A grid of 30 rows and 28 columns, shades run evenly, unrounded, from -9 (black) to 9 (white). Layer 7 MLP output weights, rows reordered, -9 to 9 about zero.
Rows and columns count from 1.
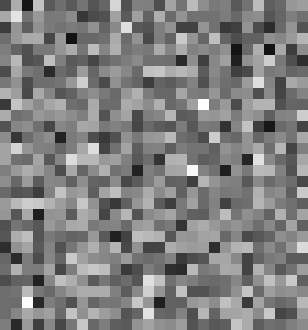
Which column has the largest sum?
8
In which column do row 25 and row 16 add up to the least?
13
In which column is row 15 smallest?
23
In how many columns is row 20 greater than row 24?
21
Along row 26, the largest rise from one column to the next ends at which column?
14
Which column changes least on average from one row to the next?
22
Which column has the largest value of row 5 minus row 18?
9
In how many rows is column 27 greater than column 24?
11
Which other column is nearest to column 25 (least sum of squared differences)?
5
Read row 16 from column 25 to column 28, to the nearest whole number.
4 0 -3 4
